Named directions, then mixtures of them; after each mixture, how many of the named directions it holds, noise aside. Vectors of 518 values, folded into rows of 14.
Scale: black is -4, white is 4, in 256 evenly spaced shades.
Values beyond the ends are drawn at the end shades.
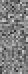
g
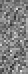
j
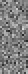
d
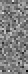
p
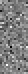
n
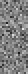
two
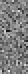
two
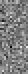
four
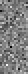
two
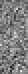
one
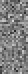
one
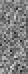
one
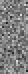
four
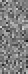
one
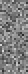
four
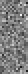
four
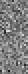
two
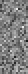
three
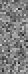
three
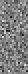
three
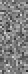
three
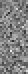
four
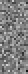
three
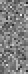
four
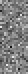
two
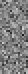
one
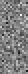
four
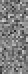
one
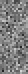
four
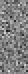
three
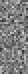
one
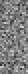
three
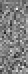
two
